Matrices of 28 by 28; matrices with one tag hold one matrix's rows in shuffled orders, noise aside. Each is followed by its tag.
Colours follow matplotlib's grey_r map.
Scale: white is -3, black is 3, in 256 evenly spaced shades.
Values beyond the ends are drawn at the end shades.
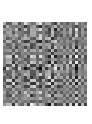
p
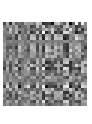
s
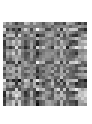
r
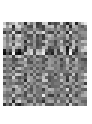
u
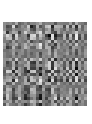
p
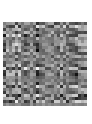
r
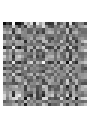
u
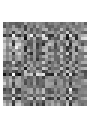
u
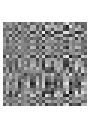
s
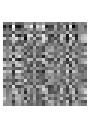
u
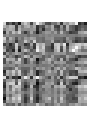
r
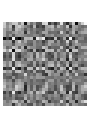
u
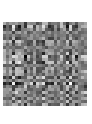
u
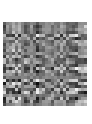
r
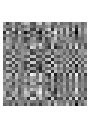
p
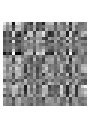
u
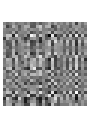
p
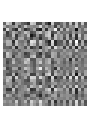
p
